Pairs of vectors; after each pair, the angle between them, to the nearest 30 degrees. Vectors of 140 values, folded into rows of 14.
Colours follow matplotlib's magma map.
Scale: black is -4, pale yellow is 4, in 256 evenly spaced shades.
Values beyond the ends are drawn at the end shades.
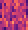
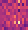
90 degrees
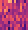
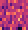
90 degrees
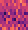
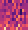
60 degrees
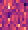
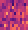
90 degrees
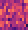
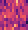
90 degrees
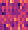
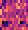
90 degrees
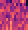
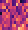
120 degrees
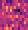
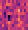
120 degrees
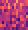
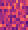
30 degrees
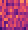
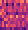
30 degrees
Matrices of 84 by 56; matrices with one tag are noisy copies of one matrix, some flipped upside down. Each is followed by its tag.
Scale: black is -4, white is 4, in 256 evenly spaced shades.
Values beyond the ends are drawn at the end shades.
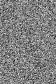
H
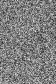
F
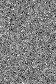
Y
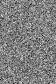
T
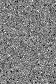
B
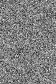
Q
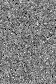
T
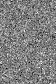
Y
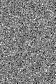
B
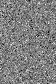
Y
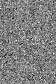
H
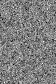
T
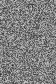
H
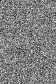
Q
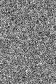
Y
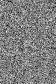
B
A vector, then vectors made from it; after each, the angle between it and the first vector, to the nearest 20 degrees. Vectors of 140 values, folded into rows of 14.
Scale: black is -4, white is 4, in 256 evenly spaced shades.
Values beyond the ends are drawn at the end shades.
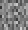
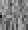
80 degrees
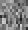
80 degrees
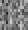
80 degrees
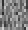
120 degrees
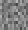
160 degrees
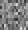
20 degrees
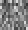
140 degrees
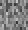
140 degrees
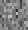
60 degrees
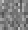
100 degrees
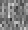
60 degrees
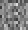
20 degrees
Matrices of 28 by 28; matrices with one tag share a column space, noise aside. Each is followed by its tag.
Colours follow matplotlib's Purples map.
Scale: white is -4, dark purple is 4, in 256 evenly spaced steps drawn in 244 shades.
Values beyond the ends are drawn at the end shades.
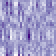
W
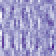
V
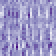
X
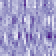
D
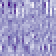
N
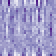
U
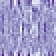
U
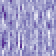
V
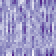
U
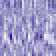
D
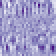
N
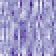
W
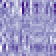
N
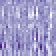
X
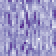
V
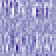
N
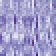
D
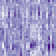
X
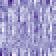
U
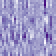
D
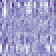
N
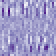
N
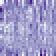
U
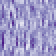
V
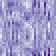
W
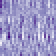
D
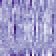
U
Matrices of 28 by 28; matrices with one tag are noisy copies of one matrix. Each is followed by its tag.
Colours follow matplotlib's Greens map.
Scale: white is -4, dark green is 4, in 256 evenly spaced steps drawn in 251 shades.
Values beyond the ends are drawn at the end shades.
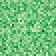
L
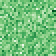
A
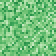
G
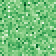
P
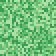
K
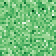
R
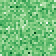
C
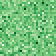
L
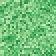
K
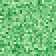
R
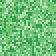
C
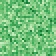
K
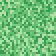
L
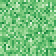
K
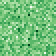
R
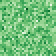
K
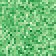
A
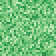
L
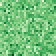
C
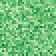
G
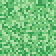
R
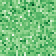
L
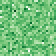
P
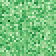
G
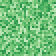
L
